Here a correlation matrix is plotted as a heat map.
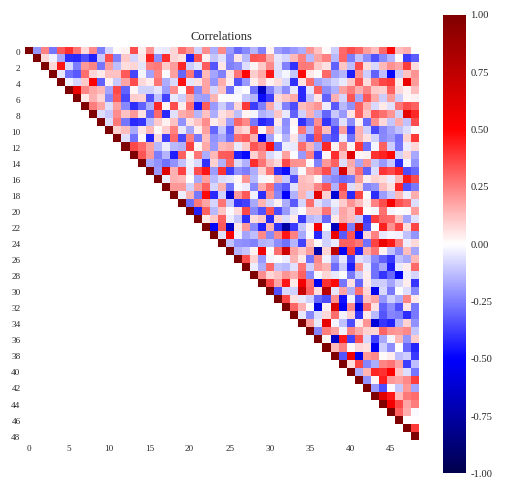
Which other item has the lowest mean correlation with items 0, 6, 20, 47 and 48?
1
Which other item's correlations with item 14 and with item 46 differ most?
28
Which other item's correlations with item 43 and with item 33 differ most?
44
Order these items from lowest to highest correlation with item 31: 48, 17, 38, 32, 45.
17, 45, 48, 38, 32
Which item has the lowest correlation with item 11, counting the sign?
29
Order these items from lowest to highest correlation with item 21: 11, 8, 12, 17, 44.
11, 8, 12, 17, 44
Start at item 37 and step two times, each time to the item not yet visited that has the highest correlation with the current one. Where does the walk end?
34
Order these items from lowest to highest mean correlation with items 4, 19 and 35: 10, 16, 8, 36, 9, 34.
9, 36, 10, 34, 16, 8
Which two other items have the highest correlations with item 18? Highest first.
36, 22
